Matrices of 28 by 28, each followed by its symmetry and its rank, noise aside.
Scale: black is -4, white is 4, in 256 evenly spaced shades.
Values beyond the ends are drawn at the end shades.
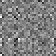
no symmetry, rank four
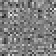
no symmetry, rank five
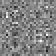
no symmetry, rank five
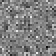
symmetric, rank six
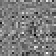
no symmetry, rank six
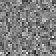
no symmetry, rank six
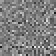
no symmetry, rank four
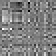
antisymmetric, rank four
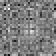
symmetric, rank four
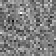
antisymmetric, rank six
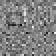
antisymmetric, rank six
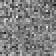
no symmetry, rank six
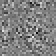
antisymmetric, rank four
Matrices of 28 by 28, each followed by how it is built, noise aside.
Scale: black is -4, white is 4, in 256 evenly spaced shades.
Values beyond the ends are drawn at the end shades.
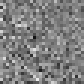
lower triangular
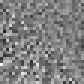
lower triangular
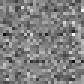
low rank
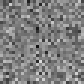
low rank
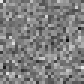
noise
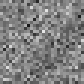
Hankel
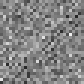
Hankel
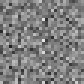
repeating rows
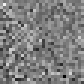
lower triangular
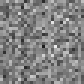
repeating rows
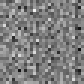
repeating rows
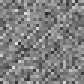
Hankel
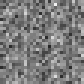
repeating rows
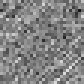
Hankel
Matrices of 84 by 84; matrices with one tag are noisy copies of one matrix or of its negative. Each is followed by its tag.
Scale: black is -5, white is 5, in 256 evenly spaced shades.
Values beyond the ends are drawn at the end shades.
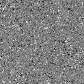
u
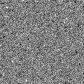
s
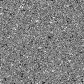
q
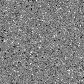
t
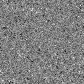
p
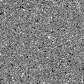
q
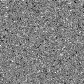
s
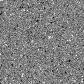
q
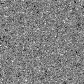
s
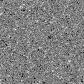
q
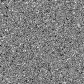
s
